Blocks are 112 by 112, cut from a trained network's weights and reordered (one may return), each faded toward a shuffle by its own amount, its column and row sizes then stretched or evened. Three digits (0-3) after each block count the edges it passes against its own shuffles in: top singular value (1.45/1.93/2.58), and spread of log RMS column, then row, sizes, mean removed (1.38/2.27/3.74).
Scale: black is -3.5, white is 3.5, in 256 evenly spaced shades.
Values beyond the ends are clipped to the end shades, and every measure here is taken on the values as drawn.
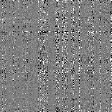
0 3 2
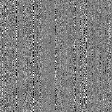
1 3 0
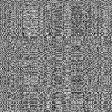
3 0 2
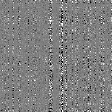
1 3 2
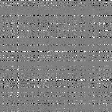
1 2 3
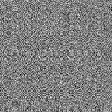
3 1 1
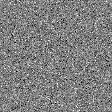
0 1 0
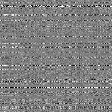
3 0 3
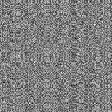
3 0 1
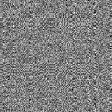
3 2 1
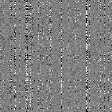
2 3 1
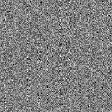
2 2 0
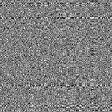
3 0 2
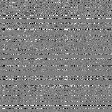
3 1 3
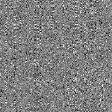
2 2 0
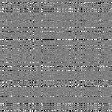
3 2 3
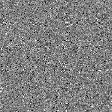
1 1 1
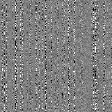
2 3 0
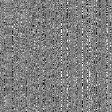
2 3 0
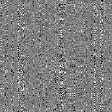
2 3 1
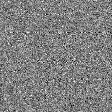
1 0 1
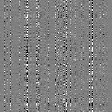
3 3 1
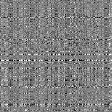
3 1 3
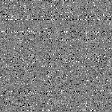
1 1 2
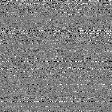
1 0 3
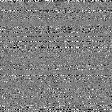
2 1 3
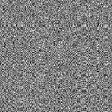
3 2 1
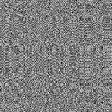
3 1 0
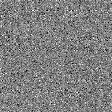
1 0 1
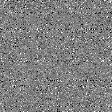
0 1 2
